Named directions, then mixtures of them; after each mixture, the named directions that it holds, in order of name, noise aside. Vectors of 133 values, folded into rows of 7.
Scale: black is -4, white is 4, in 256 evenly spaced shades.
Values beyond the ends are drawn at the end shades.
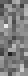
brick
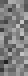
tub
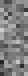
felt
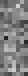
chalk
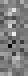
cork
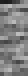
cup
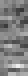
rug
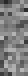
chalk, cup, felt.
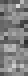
chalk, cup, rug.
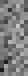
tub.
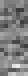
rug.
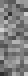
felt.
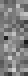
chalk.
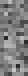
chalk, cup.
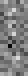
cork.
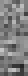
brick, rug.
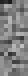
brick, cup.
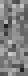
brick.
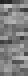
cup.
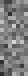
cork, felt.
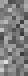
tub.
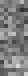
cork, felt, rug.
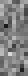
brick.
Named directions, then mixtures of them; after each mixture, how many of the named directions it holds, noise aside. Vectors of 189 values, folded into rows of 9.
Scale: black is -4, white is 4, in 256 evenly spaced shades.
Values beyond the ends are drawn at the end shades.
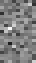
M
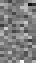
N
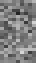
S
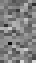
three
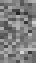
one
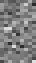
two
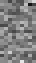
two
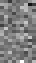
one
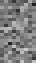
three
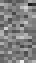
one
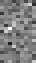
one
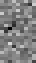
one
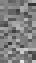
three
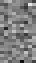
one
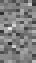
one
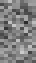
two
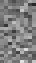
three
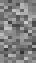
two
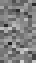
three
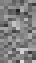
three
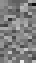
three
